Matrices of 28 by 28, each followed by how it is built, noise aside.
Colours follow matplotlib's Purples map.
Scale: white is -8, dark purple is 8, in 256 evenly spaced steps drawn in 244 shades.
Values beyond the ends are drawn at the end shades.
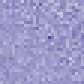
upper triangular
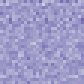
repeating columns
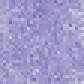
smooth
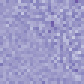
upper triangular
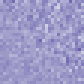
upper triangular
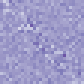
banded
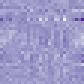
low rank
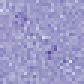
banded
